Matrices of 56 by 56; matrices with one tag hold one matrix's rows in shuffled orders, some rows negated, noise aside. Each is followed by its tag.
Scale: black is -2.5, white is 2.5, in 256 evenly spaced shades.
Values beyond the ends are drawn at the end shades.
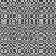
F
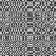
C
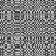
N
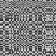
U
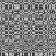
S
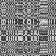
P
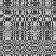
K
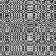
C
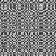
F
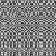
F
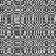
N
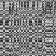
U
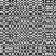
U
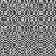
F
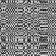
P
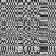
P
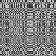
C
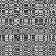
S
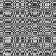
K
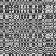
U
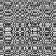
K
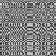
C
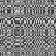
N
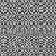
F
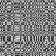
N
